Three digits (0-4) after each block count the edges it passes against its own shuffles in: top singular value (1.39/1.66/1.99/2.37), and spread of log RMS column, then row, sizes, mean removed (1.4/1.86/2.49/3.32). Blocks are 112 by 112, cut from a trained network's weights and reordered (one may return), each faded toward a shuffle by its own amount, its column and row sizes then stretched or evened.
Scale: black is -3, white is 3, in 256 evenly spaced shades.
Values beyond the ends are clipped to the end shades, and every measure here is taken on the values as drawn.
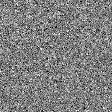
0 0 1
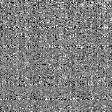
1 0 4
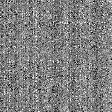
2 1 2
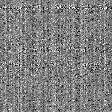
3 1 3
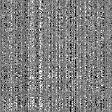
4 4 3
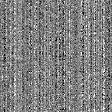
4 4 1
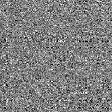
2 1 3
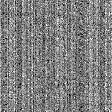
4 2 1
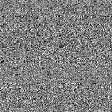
1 0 3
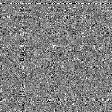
3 2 3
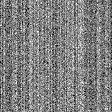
4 2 0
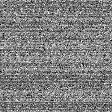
3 0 0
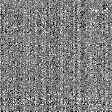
3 0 3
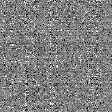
1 3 1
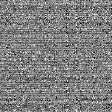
3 3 2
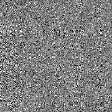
2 3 2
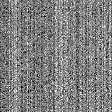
4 2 2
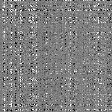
2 4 4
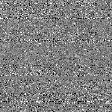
1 1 4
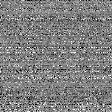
2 1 4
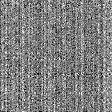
4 1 2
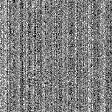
4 3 0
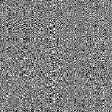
4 4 2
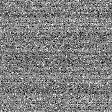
2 0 0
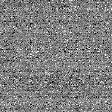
1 2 3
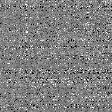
0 2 4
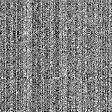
4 0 3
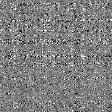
1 1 4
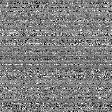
2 1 4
